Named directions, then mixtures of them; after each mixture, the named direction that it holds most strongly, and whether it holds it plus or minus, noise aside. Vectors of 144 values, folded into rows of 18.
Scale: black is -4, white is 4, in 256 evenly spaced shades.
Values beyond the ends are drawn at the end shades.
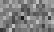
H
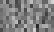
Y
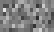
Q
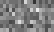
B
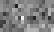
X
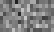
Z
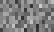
Y, plus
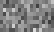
Q, plus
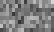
B, minus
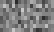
Z, plus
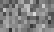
Q, plus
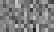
Y, minus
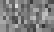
Y, minus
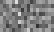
Z, minus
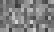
Y, plus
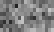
X, plus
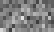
H, minus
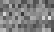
H, minus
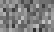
Q, minus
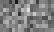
Z, plus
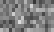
B, plus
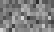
H, minus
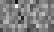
Z, plus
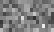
X, plus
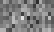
H, minus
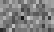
H, plus
